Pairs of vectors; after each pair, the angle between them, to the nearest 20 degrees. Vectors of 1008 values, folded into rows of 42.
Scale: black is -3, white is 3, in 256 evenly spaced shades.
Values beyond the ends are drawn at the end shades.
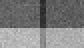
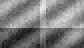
140 degrees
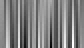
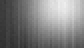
80 degrees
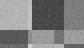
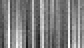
100 degrees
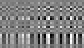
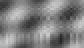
80 degrees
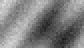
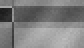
120 degrees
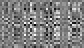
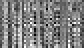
140 degrees
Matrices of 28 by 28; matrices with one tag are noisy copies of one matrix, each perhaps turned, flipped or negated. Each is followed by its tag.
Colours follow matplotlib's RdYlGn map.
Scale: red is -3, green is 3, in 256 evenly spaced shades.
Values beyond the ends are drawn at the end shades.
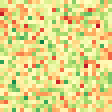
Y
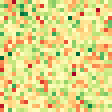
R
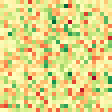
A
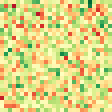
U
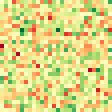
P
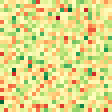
A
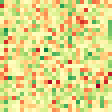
A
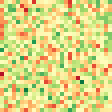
U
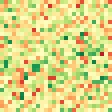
A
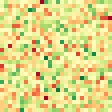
P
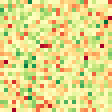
Y
